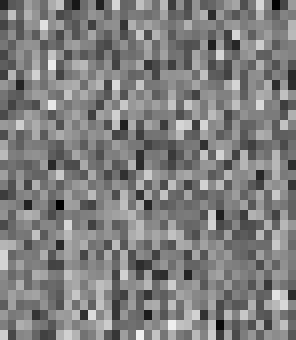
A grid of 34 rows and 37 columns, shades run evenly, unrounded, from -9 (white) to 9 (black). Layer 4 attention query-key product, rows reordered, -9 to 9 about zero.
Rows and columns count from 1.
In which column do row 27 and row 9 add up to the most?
35
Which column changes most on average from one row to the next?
19
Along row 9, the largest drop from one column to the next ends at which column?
15
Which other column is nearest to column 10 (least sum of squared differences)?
9
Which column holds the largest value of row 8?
37
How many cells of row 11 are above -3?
31
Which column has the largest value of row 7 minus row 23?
27
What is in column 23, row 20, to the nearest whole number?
2
